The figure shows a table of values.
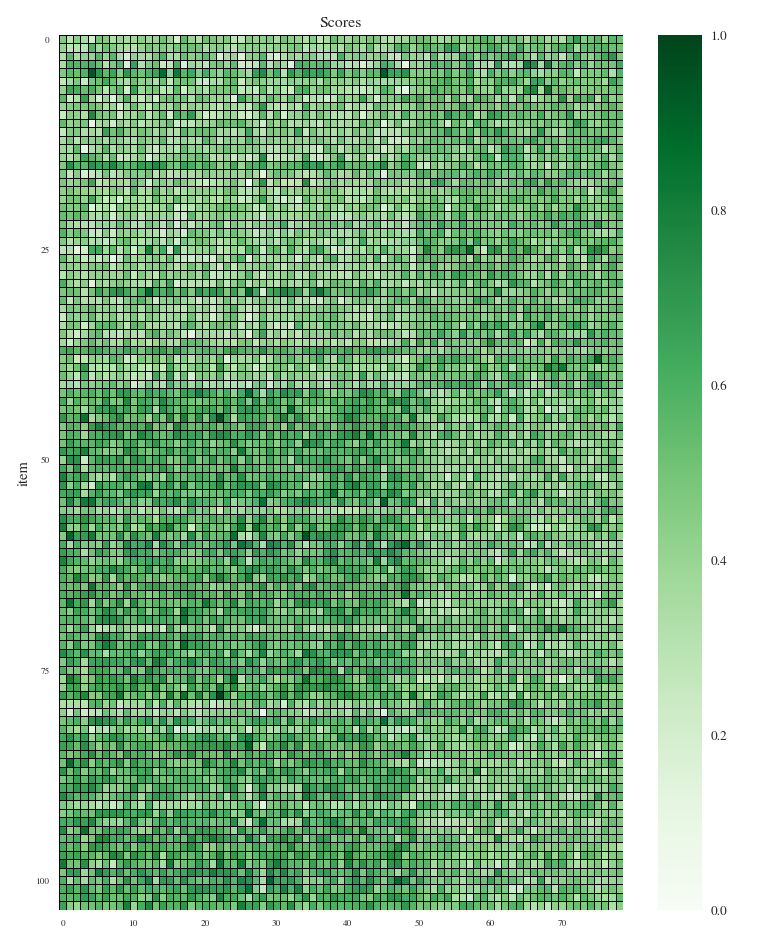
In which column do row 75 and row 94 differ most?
3
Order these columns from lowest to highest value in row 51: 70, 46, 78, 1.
70, 78, 1, 46
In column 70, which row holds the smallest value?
76
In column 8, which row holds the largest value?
78
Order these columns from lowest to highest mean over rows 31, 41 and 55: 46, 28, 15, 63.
46, 63, 15, 28
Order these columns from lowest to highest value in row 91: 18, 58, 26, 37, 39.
39, 18, 37, 26, 58
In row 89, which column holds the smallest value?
26
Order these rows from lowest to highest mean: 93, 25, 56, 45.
56, 25, 93, 45
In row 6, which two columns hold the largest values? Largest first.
68, 66
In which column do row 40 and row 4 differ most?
4
